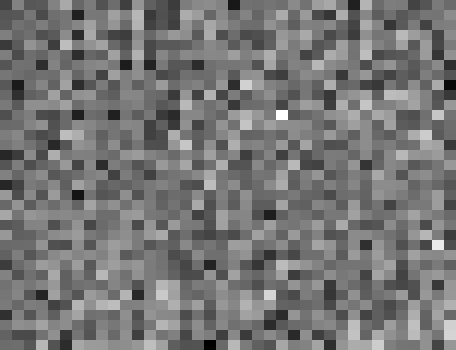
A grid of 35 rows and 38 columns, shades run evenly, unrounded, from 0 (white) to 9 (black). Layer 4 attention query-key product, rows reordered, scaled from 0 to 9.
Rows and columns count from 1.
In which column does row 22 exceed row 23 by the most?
23
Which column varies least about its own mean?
3
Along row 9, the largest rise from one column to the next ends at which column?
38
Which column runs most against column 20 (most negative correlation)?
6
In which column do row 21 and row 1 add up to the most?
20
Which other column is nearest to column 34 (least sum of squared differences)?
8
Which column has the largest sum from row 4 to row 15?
13
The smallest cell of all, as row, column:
12, 24
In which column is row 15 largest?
5
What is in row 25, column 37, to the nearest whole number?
1
